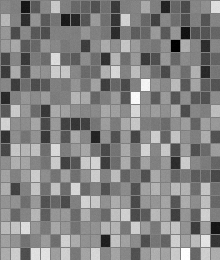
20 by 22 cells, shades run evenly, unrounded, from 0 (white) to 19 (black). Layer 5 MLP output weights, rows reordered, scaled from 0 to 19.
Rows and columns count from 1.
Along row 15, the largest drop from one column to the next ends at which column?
8
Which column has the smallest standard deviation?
20
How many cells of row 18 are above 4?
20
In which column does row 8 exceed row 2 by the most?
1
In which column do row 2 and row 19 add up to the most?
11
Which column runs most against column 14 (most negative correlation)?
16
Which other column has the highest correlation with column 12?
7
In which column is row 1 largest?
3
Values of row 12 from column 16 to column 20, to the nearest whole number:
9 4 13 7 13
